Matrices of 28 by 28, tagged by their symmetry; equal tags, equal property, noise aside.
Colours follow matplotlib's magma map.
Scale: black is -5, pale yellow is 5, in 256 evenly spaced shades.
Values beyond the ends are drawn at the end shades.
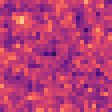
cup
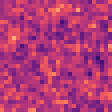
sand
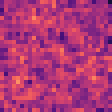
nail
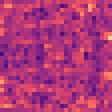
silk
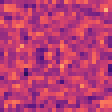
silk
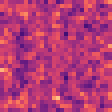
silk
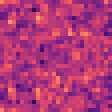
silk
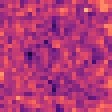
silk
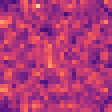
silk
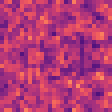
silk
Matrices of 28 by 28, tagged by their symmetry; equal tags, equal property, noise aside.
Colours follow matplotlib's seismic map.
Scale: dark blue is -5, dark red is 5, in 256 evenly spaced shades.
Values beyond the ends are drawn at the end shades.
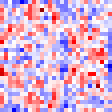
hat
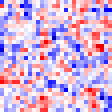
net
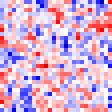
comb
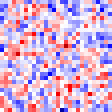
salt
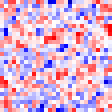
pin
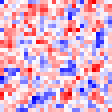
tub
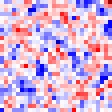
salt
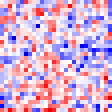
comb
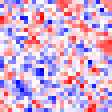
salt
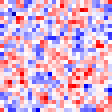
tub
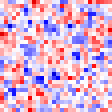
tub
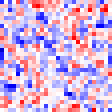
pin
